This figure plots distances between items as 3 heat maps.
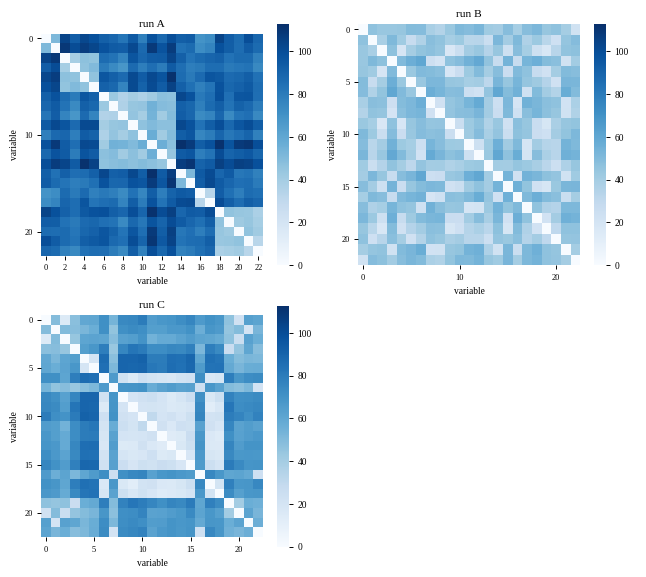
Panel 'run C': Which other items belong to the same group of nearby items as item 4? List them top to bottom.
5
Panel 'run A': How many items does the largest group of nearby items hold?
8
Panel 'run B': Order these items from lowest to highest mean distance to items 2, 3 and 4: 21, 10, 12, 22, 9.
9, 10, 21, 22, 12
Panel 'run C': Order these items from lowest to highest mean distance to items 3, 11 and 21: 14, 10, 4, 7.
7, 14, 10, 4
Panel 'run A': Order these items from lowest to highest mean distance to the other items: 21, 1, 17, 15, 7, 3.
7, 3, 21, 17, 15, 1
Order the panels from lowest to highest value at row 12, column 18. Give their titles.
run C, run B, run A
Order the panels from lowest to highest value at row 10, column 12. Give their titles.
run C, run A, run B
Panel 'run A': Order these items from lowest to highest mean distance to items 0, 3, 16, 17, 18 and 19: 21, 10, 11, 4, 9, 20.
20, 21, 10, 4, 9, 11
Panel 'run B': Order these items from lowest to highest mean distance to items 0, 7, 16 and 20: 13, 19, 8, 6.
8, 13, 19, 6
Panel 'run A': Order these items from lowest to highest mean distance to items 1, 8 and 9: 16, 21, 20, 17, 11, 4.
11, 16, 17, 20, 21, 4
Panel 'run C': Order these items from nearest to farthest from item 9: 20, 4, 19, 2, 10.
10, 2, 20, 19, 4
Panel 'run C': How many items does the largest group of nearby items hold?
11
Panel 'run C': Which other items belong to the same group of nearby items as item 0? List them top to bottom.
2, 20
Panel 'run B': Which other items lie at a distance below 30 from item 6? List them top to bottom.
11, 12, 17
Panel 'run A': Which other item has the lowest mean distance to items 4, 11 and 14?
3
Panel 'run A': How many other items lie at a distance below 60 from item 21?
4
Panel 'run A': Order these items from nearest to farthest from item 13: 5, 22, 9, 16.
9, 16, 22, 5
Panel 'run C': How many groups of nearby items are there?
6
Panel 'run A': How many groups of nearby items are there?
6
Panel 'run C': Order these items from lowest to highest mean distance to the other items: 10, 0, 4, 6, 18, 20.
18, 6, 10, 20, 0, 4
